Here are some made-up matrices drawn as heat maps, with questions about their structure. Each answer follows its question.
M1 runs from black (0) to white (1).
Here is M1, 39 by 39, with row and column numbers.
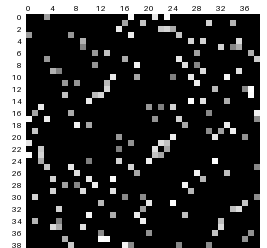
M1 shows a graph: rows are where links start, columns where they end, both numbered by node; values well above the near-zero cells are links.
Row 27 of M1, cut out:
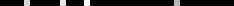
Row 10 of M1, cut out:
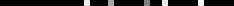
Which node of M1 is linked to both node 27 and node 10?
node 14
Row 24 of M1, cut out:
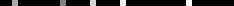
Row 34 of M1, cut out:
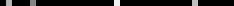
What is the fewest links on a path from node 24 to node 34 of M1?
6
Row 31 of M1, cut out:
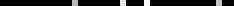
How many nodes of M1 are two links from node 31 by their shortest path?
5
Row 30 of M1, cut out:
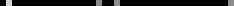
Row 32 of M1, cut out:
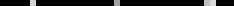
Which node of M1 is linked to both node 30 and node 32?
node 19
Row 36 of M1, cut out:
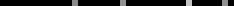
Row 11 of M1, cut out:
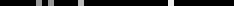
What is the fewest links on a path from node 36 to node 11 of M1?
3
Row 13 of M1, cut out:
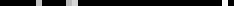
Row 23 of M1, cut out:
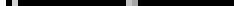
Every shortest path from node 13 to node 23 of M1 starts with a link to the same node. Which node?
node 12
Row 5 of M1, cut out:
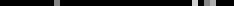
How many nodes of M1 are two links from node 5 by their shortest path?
4
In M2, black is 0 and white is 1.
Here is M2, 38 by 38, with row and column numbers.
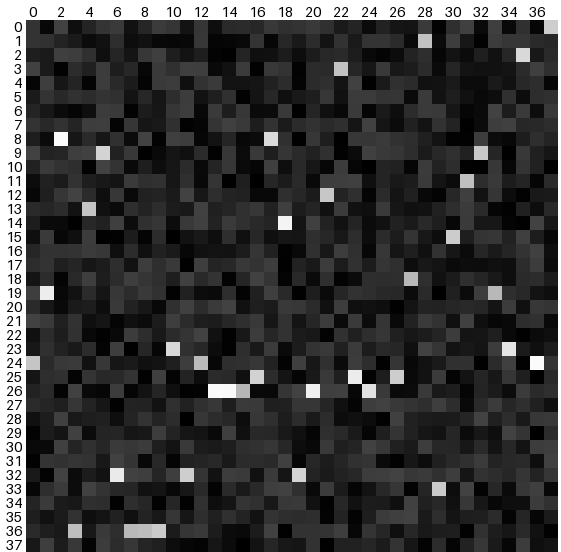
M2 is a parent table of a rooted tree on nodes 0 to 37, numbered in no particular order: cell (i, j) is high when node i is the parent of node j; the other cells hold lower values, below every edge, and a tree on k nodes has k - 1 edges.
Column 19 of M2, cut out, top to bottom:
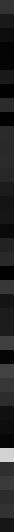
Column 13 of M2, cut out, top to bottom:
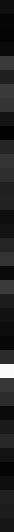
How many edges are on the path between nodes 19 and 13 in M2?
6
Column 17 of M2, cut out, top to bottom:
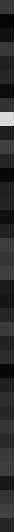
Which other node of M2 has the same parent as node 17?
2
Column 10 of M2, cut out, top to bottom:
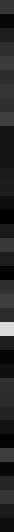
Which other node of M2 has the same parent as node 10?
34
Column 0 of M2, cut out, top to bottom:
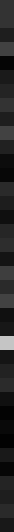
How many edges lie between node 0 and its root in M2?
3
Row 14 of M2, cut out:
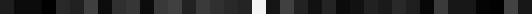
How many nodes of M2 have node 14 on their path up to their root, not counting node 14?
2
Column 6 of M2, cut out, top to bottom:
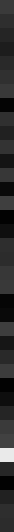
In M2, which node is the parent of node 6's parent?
9
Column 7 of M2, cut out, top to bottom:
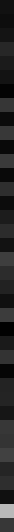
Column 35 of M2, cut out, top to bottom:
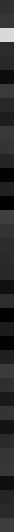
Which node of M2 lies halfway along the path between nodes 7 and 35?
8
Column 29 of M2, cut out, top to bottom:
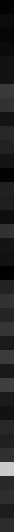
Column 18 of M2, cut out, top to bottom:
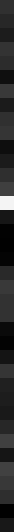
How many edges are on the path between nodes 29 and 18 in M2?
9
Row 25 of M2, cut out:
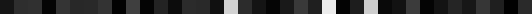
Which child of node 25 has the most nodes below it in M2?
26
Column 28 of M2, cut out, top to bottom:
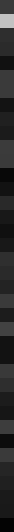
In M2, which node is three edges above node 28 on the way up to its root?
32
